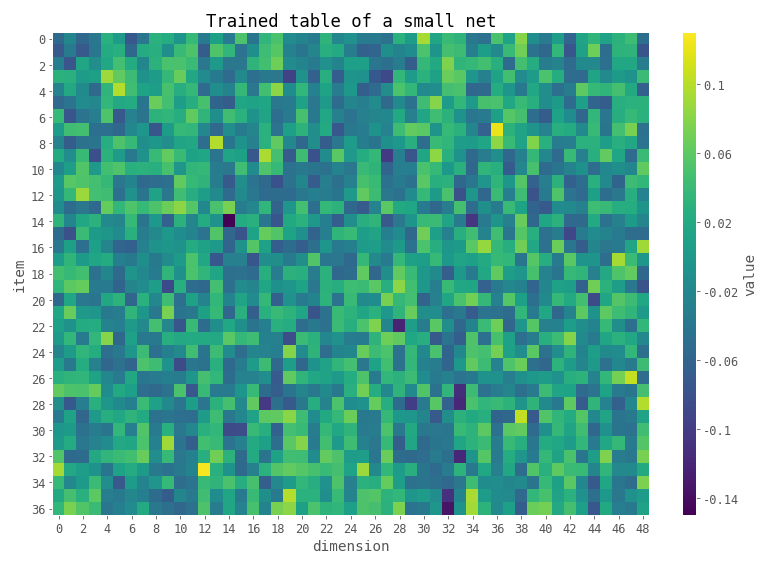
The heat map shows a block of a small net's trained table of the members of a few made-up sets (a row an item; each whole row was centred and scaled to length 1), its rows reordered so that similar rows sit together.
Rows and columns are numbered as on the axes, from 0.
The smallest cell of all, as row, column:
14, 14
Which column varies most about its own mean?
18
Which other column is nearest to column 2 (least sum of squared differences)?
25
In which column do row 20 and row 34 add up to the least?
44
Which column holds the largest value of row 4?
5
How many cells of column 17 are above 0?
22
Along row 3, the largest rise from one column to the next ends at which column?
28
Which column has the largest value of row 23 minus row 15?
42
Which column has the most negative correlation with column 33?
3
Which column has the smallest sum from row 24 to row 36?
32
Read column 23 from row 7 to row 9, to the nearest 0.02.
-0.08 -0.04 0.06
